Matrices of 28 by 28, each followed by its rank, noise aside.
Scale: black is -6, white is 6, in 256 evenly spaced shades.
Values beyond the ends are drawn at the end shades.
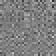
four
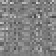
four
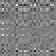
two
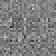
six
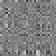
three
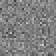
eight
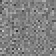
eight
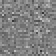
six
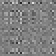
two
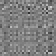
three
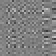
two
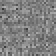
eight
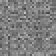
six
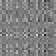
two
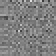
four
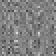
three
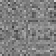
six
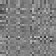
three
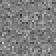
eight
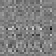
three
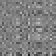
three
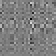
two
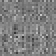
four
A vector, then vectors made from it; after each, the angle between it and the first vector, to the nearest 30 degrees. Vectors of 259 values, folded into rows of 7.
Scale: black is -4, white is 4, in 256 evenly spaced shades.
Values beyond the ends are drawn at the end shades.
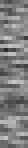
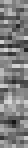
150 degrees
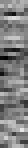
60 degrees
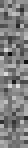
120 degrees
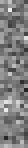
120 degrees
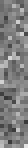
90 degrees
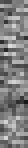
30 degrees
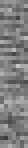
150 degrees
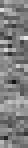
150 degrees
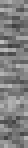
150 degrees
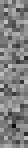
120 degrees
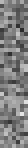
120 degrees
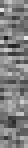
150 degrees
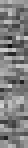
150 degrees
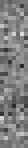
60 degrees
